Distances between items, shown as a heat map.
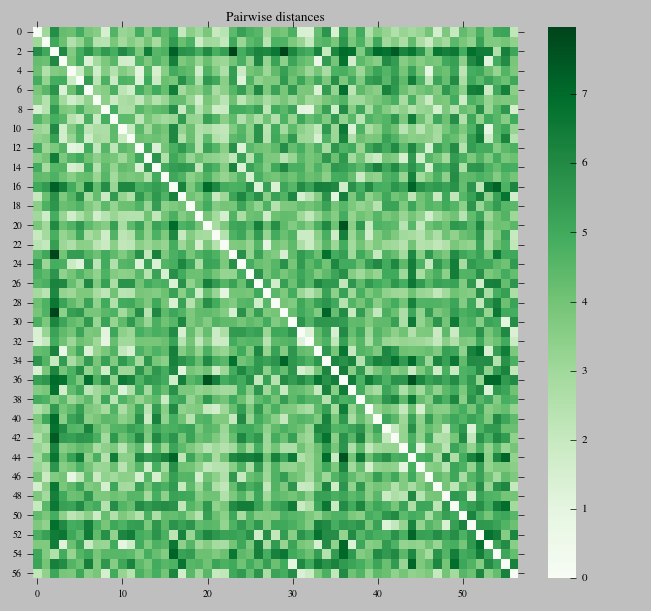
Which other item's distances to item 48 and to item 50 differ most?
51
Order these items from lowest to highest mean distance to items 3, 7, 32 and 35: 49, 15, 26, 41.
49, 15, 41, 26
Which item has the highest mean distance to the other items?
2
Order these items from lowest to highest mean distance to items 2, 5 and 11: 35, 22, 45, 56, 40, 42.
22, 56, 45, 35, 40, 42
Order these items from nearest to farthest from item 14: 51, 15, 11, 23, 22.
22, 11, 15, 51, 23
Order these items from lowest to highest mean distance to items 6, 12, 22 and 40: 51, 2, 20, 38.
38, 20, 51, 2
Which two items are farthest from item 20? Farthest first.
36, 16
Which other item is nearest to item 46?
4
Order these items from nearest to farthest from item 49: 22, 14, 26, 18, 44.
44, 22, 18, 26, 14
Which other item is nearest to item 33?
3
